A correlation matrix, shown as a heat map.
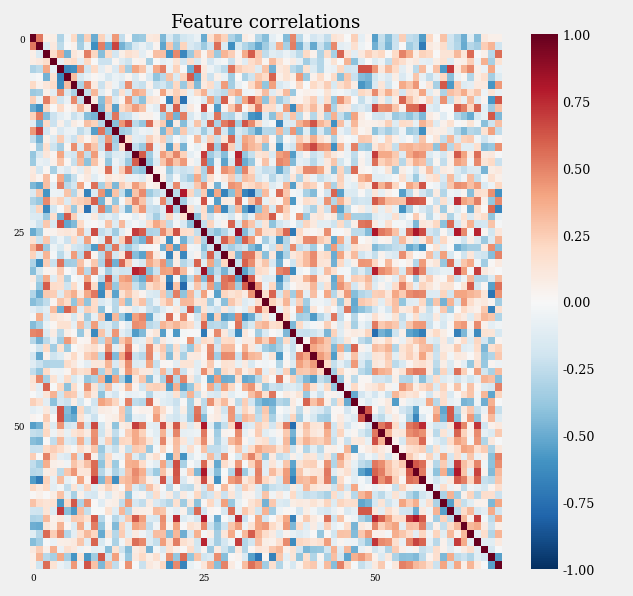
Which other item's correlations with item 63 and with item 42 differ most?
47
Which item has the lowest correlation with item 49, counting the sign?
56
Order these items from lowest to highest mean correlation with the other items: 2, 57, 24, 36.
36, 24, 2, 57
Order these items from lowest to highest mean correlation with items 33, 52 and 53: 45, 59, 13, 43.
59, 45, 13, 43
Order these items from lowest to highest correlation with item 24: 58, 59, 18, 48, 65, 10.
65, 10, 58, 59, 18, 48
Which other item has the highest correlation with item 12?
1
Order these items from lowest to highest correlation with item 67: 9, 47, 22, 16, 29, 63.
9, 63, 29, 16, 47, 22
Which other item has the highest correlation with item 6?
60
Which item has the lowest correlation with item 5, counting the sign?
4
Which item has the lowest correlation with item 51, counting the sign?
38
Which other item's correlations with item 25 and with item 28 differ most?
30
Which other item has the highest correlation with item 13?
29
